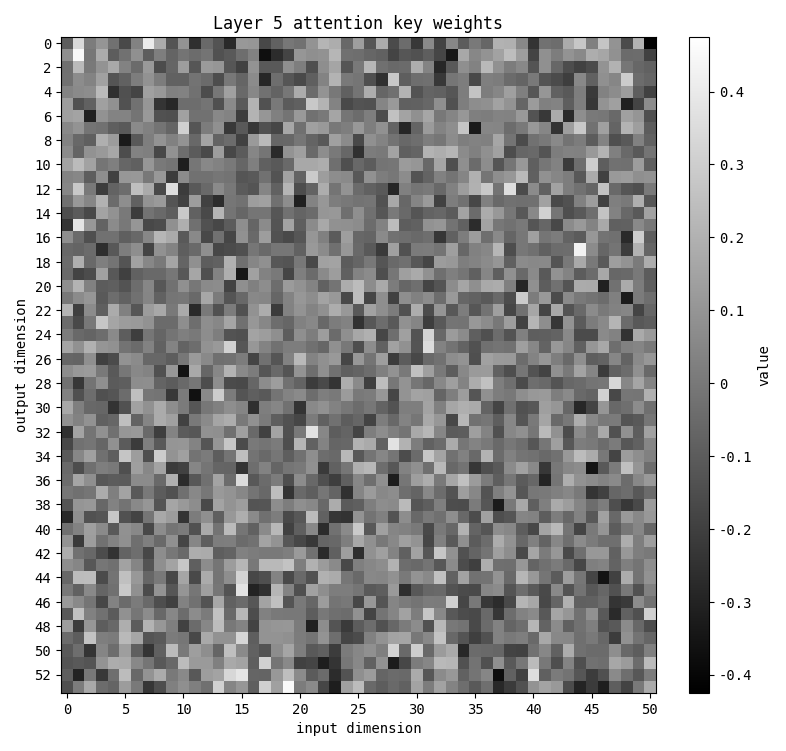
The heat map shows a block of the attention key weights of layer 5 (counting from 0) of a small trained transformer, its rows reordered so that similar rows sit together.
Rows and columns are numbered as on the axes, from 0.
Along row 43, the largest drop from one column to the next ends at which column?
11
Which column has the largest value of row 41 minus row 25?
25
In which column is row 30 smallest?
44
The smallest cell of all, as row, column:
0, 50
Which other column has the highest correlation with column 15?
5
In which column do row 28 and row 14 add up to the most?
36
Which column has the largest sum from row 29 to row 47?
15
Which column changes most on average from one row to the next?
1
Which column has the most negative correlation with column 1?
40
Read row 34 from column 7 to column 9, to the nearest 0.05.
-0.15 0.3 0.1
